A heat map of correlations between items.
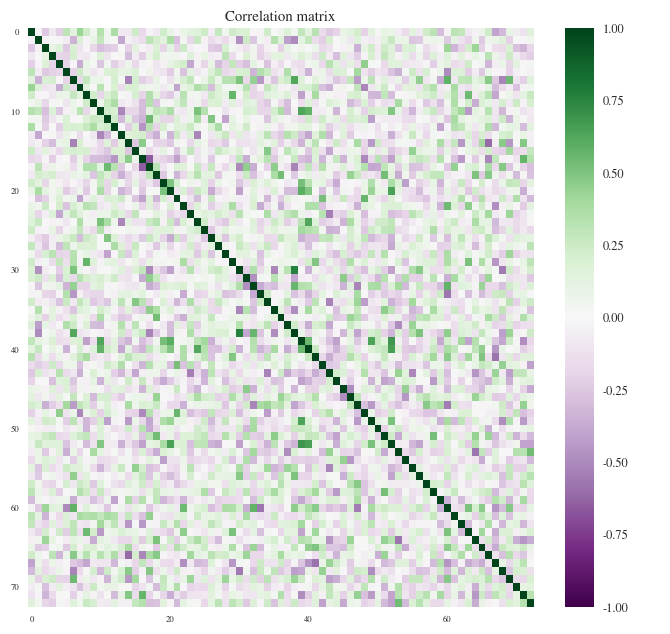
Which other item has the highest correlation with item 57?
47
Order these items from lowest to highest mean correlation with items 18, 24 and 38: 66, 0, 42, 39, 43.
43, 42, 0, 39, 66
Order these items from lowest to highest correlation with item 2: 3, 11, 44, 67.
11, 67, 44, 3
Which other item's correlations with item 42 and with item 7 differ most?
21
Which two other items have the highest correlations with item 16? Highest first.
71, 14
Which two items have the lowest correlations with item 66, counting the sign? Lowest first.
14, 16
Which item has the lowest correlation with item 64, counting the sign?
53
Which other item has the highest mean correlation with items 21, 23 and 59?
42
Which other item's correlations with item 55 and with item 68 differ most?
30
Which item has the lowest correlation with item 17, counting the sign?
16
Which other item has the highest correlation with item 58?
51
